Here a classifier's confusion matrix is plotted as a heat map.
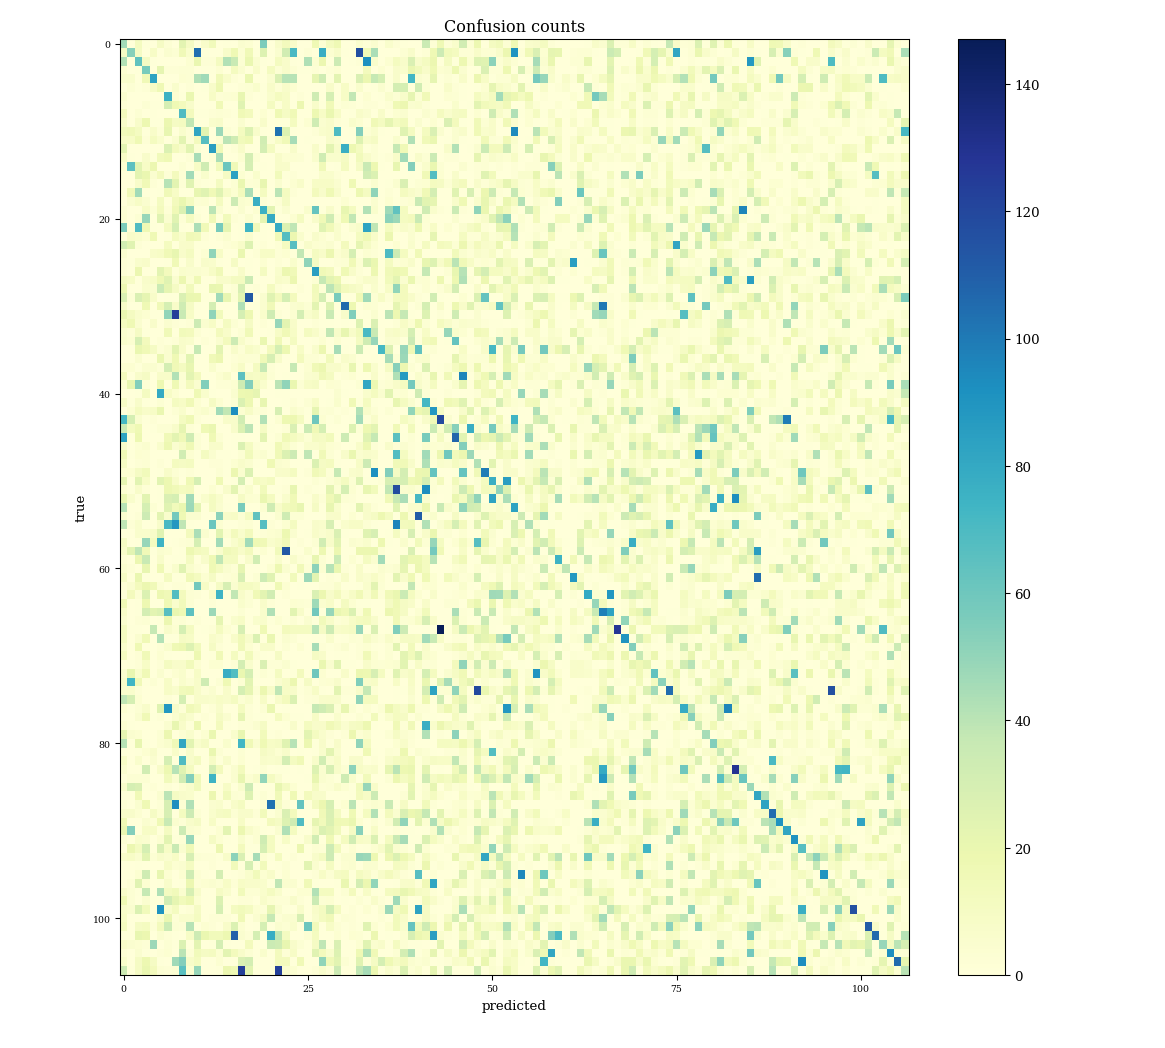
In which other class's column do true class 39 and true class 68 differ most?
33
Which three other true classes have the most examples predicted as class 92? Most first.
105, 99, 49
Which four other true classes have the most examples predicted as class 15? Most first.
102, 42, 72, 93
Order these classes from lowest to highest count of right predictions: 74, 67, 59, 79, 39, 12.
79, 39, 59, 12, 74, 67
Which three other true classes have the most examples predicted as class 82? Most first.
76, 27, 63
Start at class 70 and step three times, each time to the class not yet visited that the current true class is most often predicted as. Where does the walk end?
22
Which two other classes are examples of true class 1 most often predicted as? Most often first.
32, 10
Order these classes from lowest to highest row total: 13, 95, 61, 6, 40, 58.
40, 13, 6, 61, 95, 58
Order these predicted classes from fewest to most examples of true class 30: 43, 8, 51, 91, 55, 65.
43, 55, 8, 91, 51, 65
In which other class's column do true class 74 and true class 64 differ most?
96
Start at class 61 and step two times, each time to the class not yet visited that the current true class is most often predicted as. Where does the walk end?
69
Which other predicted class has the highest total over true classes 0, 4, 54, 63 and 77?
66
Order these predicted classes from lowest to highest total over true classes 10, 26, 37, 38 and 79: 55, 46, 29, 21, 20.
20, 55, 29, 21, 46
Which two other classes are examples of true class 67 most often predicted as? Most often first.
43, 103
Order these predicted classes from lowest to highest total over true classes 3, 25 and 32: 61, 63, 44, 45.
63, 44, 45, 61
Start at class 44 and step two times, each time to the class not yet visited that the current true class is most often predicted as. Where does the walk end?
78
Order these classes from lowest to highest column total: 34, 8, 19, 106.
106, 19, 34, 8
